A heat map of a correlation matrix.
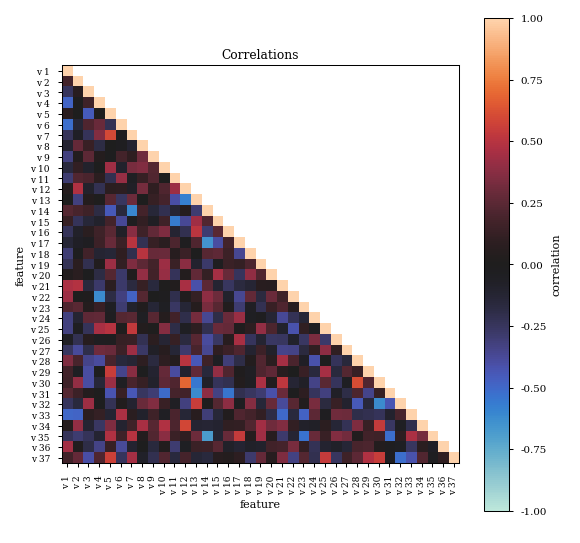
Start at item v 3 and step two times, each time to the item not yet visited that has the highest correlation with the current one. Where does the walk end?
v 13
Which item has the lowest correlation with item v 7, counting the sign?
v 14
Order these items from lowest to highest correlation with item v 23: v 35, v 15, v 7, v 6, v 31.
v 35, v 6, v 7, v 31, v 15
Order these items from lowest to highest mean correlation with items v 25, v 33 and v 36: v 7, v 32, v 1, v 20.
v 1, v 32, v 20, v 7
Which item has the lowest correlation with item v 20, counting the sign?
v 31
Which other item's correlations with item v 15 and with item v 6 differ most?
v 11
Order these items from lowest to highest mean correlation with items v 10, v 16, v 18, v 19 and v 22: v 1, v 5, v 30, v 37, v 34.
v 1, v 37, v 30, v 5, v 34
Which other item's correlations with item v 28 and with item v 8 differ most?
v 32
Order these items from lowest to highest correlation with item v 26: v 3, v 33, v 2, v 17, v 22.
v 2, v 22, v 3, v 33, v 17
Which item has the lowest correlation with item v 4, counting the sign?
v 22
